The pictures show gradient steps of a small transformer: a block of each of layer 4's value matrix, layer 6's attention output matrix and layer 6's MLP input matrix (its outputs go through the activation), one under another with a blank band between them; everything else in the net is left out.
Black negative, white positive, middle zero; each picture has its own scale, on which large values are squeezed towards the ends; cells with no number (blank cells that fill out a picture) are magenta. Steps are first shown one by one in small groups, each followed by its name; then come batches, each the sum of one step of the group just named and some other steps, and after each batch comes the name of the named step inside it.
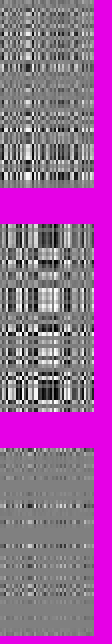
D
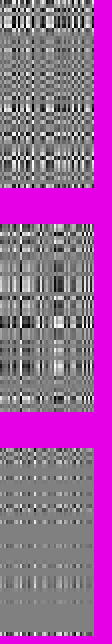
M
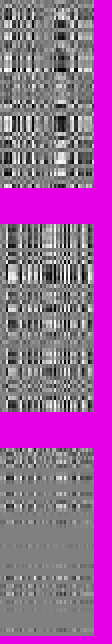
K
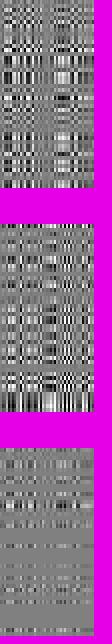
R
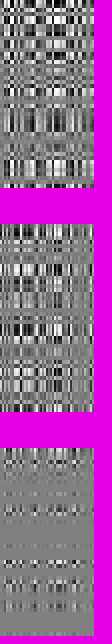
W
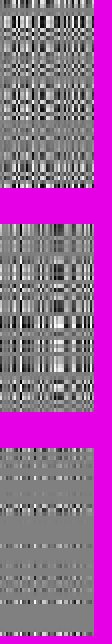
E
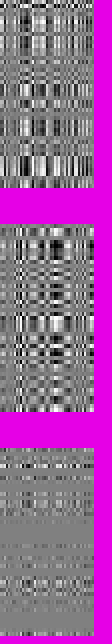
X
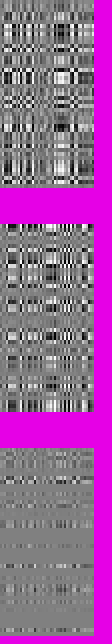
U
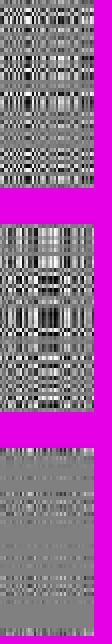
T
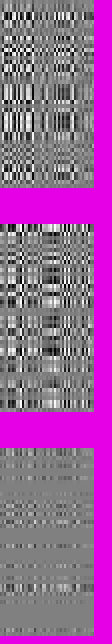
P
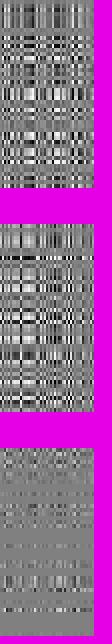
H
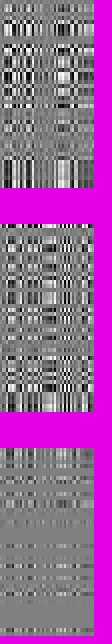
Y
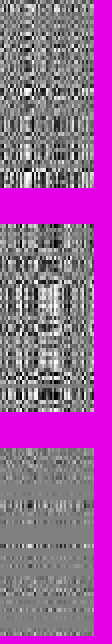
D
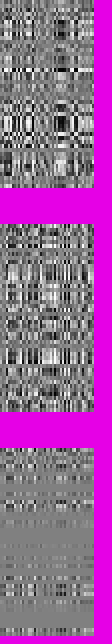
K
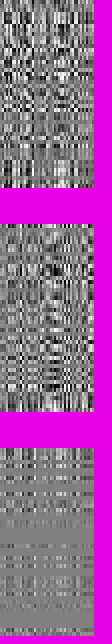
Y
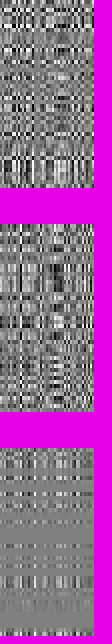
M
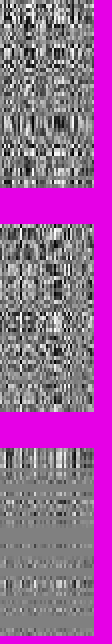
X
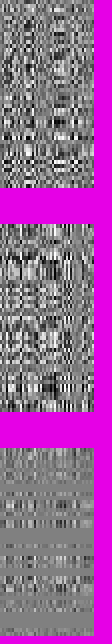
R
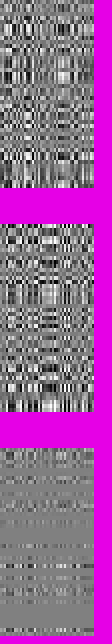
Y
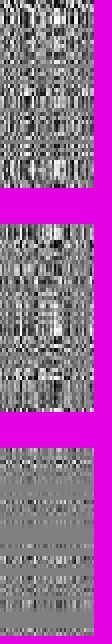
W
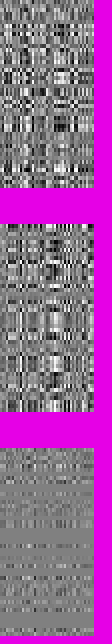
U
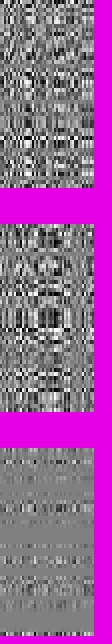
W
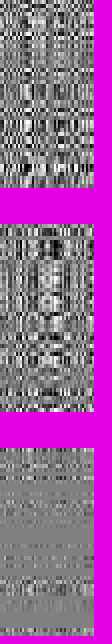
X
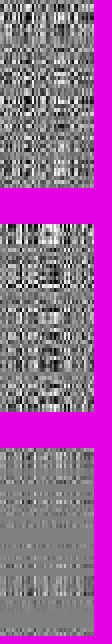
U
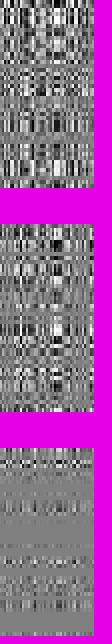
W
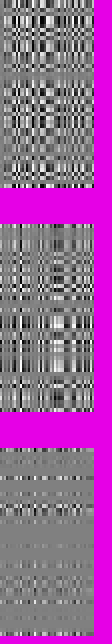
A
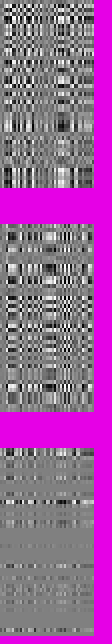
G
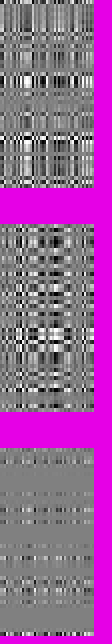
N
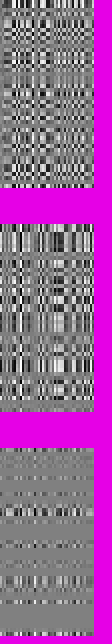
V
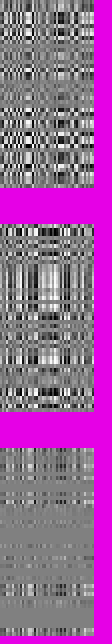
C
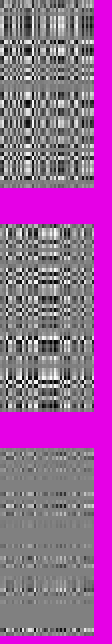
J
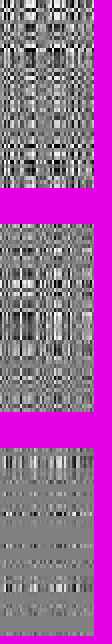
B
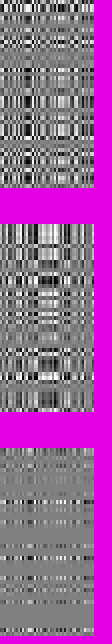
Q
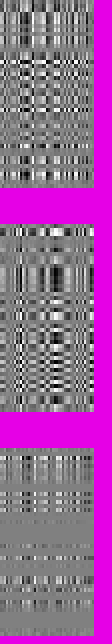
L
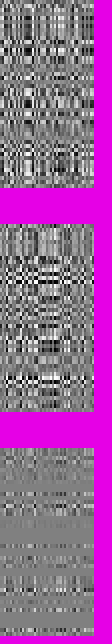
J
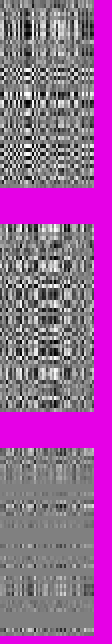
J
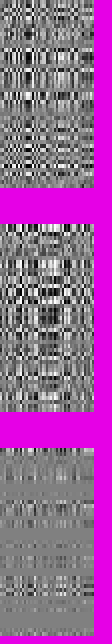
V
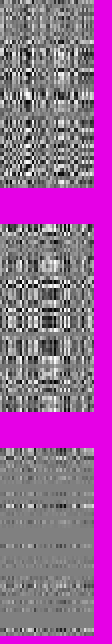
J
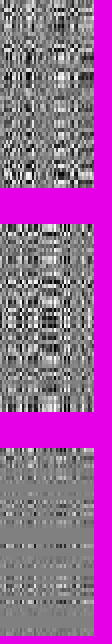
B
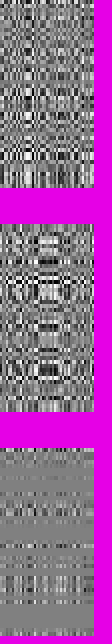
V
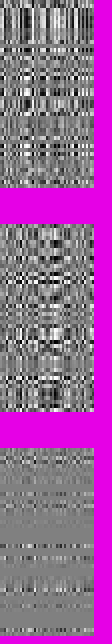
J
